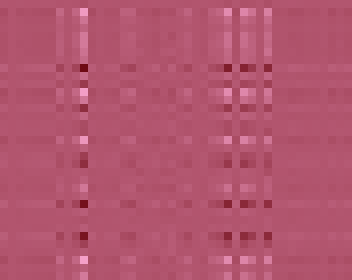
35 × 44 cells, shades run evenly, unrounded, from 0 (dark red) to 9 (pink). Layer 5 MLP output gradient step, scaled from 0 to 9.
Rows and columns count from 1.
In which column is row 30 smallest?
11
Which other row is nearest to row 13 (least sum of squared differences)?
5
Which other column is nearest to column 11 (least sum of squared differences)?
29
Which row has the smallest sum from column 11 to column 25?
9
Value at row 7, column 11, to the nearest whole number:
6
